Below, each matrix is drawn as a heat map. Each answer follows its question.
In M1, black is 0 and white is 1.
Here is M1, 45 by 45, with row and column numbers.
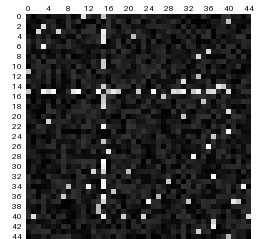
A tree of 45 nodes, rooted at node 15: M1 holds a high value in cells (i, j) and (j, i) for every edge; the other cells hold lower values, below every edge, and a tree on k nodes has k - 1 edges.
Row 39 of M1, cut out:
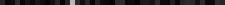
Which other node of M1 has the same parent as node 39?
38
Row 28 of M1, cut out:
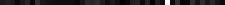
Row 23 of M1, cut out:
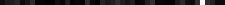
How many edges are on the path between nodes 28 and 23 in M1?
4
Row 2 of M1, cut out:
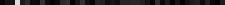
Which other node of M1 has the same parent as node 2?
6
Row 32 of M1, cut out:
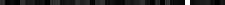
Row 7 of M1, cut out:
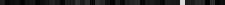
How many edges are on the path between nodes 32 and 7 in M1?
4
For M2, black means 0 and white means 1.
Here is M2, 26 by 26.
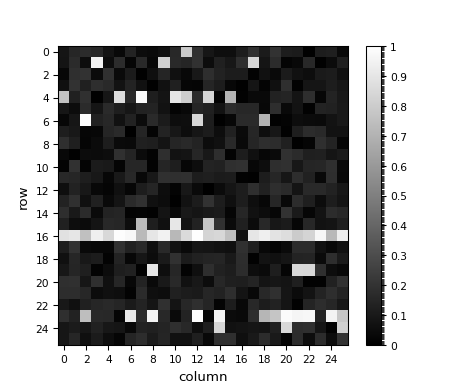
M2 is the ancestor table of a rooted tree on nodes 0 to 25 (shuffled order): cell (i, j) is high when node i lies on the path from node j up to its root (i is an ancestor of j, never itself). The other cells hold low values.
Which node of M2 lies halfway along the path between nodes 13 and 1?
4
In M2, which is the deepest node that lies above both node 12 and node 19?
23
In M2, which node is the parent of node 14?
24
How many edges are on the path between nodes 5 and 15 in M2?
2
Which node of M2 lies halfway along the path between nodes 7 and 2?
16
